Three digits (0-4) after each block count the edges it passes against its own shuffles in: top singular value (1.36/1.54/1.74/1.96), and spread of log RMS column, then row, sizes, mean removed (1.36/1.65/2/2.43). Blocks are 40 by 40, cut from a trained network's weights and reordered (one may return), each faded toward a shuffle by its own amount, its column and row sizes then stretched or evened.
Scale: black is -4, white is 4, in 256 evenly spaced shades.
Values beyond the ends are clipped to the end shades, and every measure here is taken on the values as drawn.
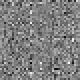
2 3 2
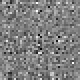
1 3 3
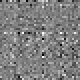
0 2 4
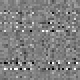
4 2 3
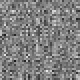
4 2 2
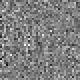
0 1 0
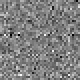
2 1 1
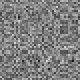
4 0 0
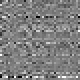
3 1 4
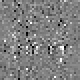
2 3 1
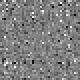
1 2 0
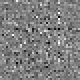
0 3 2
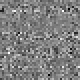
0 0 4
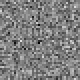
1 0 0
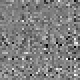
1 2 4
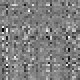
4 4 3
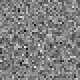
0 0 0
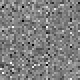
0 3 0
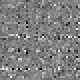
2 2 3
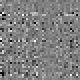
1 4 4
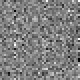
2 2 0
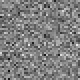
2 0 0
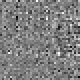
1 2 3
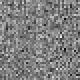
2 2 0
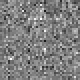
3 2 1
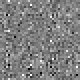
2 3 0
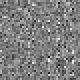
0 3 0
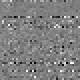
1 1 4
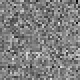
0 2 2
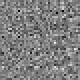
3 2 2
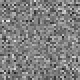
1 2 3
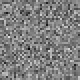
2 1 0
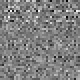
2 0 4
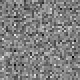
2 1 1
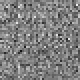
3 0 3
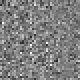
2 3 0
